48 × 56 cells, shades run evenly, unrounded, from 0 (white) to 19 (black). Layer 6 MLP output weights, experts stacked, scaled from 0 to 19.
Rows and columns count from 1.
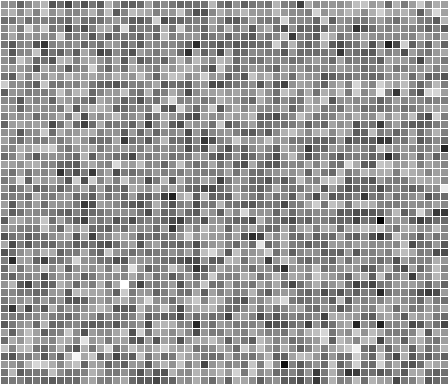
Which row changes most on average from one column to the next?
46
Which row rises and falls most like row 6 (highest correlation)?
35
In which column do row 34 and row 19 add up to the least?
6
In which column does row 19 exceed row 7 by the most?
56
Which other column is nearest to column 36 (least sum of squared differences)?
19
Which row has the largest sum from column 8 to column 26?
28
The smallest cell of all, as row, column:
36, 16
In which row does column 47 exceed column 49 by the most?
21
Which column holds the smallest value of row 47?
30
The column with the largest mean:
47
